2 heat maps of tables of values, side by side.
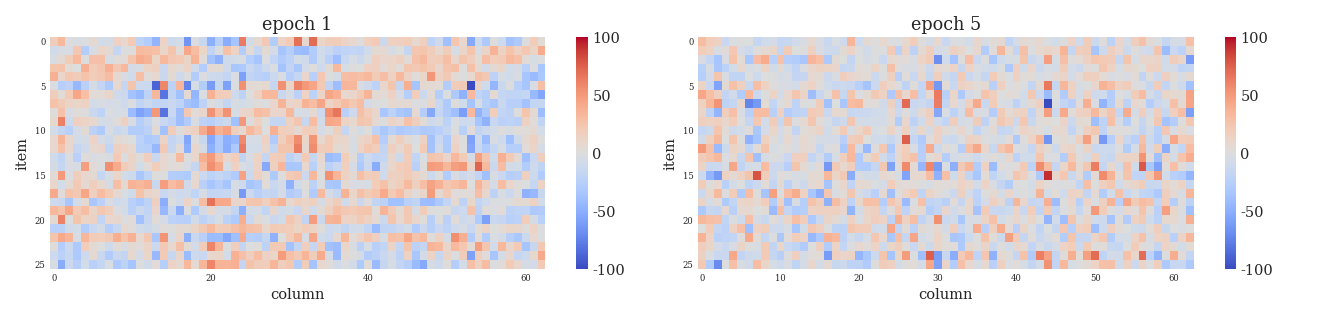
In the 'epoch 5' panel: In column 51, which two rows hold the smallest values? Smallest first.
11, 7
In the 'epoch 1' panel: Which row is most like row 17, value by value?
4
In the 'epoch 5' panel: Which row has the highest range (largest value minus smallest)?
7
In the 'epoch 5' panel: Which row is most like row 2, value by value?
8
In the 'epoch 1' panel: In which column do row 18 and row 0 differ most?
20
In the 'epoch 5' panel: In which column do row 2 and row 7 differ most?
44
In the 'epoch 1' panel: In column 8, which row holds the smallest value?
25
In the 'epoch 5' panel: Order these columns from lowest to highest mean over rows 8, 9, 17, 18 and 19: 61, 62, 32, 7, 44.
62, 32, 61, 7, 44
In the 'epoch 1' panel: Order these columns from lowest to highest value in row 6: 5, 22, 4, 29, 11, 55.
11, 55, 29, 5, 22, 4
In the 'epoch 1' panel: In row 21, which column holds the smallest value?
41
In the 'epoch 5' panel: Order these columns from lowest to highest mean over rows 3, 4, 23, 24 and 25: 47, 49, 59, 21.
21, 59, 47, 49
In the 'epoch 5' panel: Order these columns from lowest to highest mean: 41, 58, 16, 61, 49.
16, 58, 61, 41, 49
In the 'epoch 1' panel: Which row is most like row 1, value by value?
2
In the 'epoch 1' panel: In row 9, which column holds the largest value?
1
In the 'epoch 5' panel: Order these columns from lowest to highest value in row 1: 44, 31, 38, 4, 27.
27, 31, 44, 4, 38
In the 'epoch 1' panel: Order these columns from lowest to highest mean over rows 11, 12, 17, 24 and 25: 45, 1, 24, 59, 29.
59, 1, 45, 24, 29
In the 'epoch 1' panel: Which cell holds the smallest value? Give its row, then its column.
5, 53
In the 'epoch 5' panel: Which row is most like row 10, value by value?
4
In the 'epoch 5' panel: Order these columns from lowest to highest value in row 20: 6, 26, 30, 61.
61, 26, 6, 30
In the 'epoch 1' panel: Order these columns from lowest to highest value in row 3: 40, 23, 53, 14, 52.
23, 14, 52, 40, 53
